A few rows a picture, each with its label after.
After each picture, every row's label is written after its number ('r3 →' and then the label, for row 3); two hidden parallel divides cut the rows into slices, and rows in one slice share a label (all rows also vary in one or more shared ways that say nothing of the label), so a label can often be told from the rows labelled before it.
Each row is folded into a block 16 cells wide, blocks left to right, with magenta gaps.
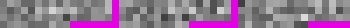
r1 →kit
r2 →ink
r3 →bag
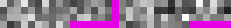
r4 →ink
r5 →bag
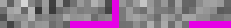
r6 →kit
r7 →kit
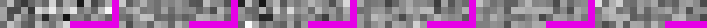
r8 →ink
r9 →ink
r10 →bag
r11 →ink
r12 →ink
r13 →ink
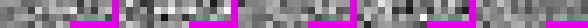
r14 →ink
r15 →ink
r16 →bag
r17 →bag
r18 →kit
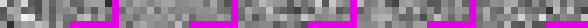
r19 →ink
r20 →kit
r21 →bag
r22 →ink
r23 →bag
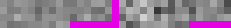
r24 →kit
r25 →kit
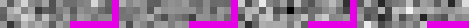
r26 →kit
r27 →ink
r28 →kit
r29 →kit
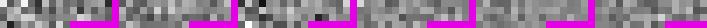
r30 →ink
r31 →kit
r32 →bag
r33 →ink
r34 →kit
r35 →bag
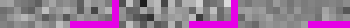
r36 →ink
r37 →bag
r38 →kit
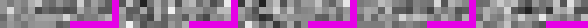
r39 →bag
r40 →kit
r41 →bag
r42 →bag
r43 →bag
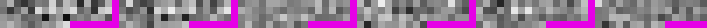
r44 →ink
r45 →ink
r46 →bag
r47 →kit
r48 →kit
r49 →ink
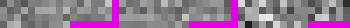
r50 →kit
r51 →kit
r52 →ink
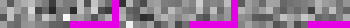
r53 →bag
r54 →bag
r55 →bag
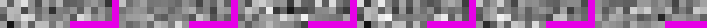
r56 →ink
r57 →ink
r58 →bag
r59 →ink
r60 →ink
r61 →ink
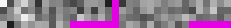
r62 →ink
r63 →bag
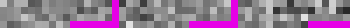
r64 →ink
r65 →bag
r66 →bag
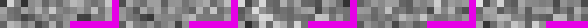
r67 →bag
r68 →bag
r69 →ink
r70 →bag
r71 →ink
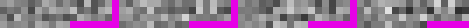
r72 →ink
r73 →bag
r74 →ink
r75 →bag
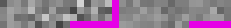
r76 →bag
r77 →kit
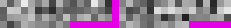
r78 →kit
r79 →ink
